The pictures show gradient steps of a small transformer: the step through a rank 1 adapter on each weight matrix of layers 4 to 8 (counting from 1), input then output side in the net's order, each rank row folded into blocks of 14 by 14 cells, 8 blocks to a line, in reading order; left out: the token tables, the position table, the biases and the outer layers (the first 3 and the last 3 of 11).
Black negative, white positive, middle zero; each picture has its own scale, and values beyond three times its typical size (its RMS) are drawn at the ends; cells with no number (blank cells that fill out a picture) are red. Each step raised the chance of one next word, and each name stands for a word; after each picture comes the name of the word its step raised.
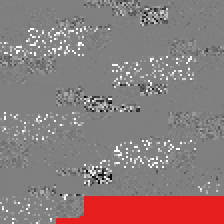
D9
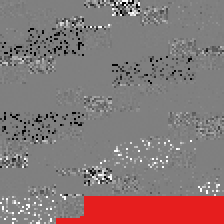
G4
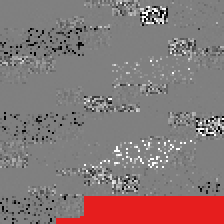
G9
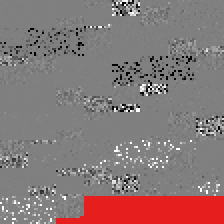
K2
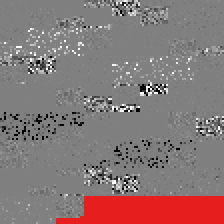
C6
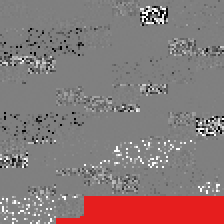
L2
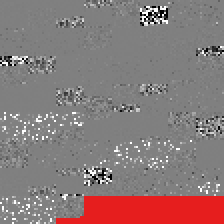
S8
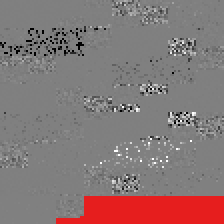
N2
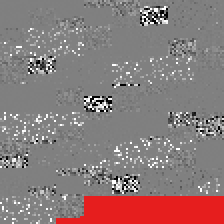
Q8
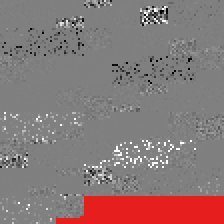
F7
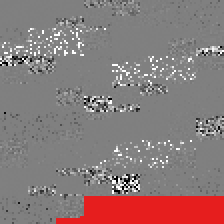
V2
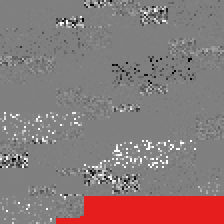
F7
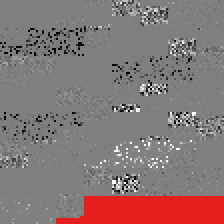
N2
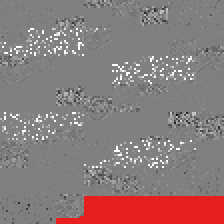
D9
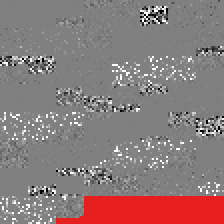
S8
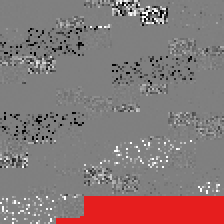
G4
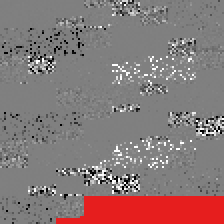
G9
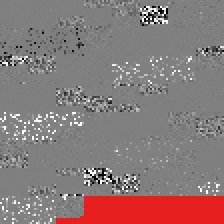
S8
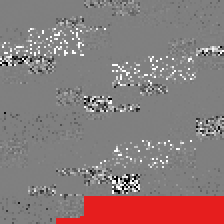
V2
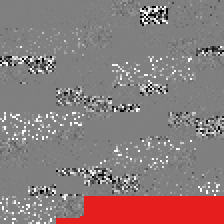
S8
